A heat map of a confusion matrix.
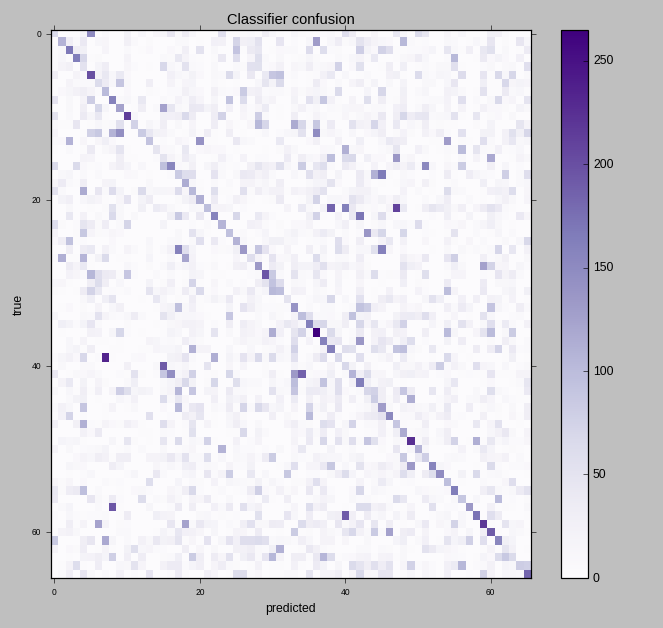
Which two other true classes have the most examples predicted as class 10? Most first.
29, 23
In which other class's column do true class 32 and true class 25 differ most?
2
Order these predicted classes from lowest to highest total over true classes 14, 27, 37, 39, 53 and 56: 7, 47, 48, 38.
38, 47, 48, 7
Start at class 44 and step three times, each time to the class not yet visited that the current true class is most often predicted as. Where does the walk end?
40
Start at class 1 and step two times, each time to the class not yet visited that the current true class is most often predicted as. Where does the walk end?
30
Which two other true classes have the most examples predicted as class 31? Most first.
62, 5
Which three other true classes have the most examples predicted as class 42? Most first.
22, 37, 33
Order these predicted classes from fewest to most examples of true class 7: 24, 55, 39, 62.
24, 55, 62, 39
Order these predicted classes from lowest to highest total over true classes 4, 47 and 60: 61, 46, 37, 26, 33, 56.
56, 26, 61, 37, 33, 46
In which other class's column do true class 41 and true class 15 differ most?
34
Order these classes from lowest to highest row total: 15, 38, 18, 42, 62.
18, 62, 15, 42, 38
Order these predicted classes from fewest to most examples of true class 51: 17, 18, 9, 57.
57, 17, 9, 18
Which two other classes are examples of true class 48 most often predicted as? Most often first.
26, 19
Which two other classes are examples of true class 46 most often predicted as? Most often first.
35, 2
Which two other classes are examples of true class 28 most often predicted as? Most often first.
59, 60
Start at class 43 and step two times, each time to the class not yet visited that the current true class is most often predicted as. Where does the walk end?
45
